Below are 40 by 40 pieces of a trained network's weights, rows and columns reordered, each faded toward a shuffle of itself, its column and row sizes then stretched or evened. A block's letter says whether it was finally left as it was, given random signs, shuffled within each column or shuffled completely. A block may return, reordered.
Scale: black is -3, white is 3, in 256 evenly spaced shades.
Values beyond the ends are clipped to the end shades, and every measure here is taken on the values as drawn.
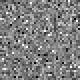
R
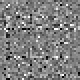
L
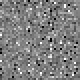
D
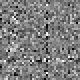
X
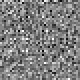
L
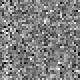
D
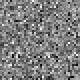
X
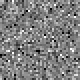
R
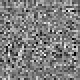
X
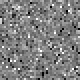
R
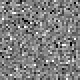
R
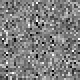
D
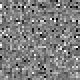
X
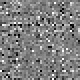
L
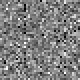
D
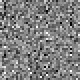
D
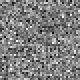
R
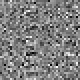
L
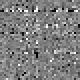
X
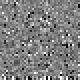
L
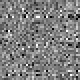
L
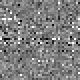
X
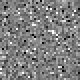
R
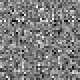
X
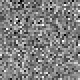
D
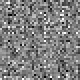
X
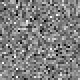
R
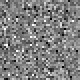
D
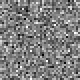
R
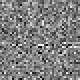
L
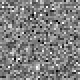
R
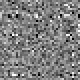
L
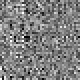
L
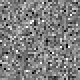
R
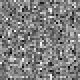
D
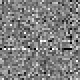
X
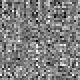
L
